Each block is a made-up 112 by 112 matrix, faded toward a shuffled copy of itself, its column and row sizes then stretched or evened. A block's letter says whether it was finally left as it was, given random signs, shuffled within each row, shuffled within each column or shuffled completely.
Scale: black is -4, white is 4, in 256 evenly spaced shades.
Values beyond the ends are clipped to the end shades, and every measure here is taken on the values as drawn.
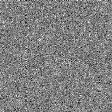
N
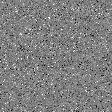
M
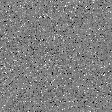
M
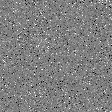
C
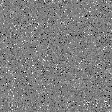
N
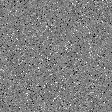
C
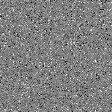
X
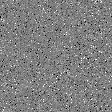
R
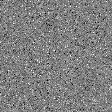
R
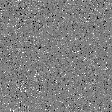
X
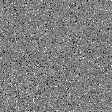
X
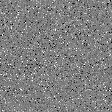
M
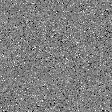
M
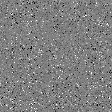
N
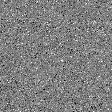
M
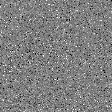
X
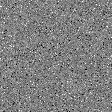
C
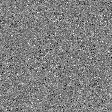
M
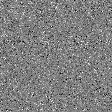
M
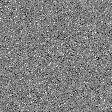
C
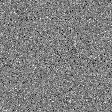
M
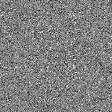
X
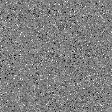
X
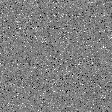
M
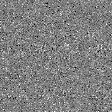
N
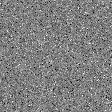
C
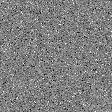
C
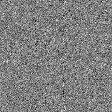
R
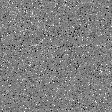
M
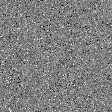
R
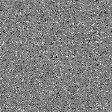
X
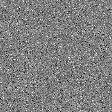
R
